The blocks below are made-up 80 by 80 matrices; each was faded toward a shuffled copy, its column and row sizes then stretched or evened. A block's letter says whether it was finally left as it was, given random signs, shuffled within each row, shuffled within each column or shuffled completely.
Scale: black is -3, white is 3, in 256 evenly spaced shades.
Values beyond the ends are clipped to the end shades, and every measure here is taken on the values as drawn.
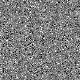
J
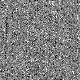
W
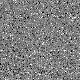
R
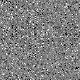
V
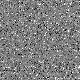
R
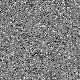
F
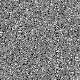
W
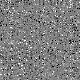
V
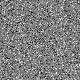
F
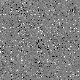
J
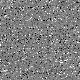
R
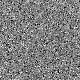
F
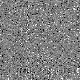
V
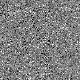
J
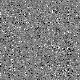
J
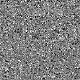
J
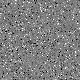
F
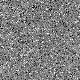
F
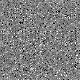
V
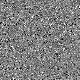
R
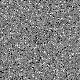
F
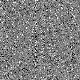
W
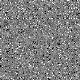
V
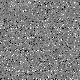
R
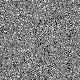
W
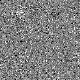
J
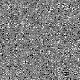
V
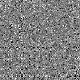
V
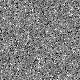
F
